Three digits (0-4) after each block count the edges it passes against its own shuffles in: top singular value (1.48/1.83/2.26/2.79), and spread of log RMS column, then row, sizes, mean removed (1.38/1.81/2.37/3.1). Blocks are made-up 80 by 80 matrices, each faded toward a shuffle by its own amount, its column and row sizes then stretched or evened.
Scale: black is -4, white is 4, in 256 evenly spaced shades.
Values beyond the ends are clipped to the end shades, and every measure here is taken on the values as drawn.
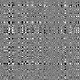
4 4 4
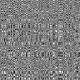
4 3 2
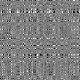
4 3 4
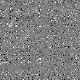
0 2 3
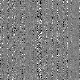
0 4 0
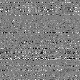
3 0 4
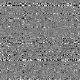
2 1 4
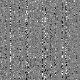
1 4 0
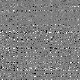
2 2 4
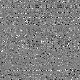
2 0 3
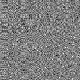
3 0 0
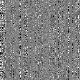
2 4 0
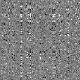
3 3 1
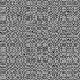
4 2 1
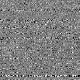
2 0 4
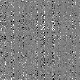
1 4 2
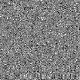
2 0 1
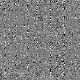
0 3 2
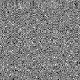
3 0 1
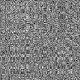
3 2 0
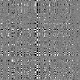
4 4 3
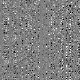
2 4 0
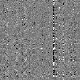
3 3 1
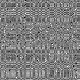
4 0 2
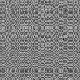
4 2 2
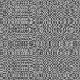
4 3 2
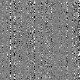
1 4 1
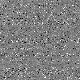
1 0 2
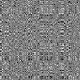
4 3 2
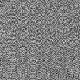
3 0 1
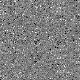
1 2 1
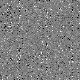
0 2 1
